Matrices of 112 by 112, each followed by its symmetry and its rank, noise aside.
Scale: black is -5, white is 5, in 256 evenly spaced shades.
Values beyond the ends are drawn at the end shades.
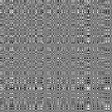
symmetric, rank two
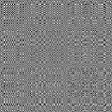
symmetric, rank three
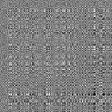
symmetric, rank three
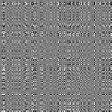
antisymmetric, rank two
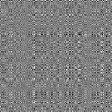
no symmetry, rank three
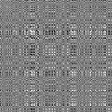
symmetric, rank two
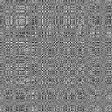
symmetric, rank three
